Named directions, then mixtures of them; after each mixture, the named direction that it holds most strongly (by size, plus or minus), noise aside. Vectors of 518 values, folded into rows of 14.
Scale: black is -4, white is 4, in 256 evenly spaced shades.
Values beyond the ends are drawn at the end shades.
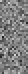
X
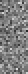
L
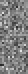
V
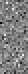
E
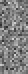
V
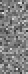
L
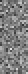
L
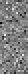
E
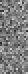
L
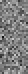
X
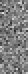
L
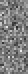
V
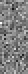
E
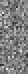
V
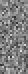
V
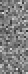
L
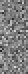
L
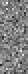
E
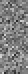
X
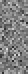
X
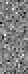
E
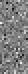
E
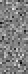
E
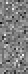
E
